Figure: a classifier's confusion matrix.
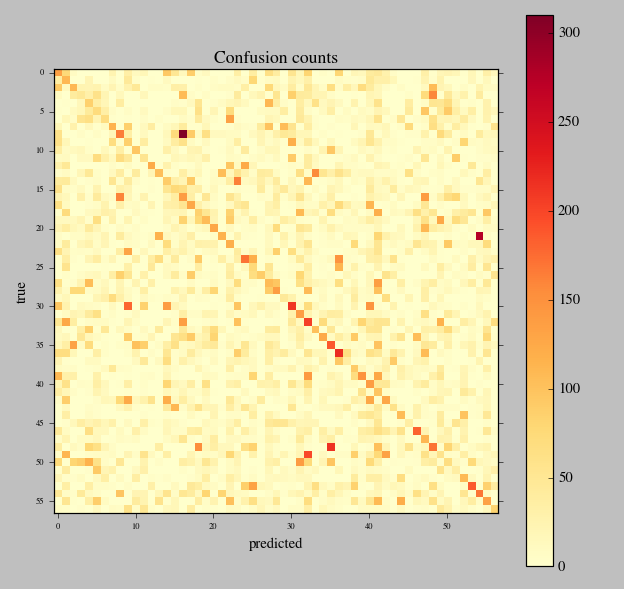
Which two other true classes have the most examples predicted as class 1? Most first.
32, 49
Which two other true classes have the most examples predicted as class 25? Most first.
53, 24
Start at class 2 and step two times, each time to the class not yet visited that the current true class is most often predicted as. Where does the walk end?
35
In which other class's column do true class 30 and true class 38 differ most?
9
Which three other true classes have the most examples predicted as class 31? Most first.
50, 18, 26
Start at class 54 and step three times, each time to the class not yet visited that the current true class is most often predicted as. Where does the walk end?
47
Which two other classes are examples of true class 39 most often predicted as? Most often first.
32, 41
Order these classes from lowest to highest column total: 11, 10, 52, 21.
21, 10, 11, 52
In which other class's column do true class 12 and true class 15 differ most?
24
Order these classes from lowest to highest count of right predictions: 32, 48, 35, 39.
39, 48, 35, 32
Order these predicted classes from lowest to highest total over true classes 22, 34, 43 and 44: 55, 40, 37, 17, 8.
8, 37, 40, 17, 55
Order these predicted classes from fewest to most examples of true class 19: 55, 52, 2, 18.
2, 55, 52, 18
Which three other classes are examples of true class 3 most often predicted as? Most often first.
48, 16, 30
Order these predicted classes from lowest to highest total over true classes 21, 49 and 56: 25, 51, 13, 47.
51, 25, 47, 13
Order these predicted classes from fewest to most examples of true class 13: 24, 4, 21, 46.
46, 24, 4, 21
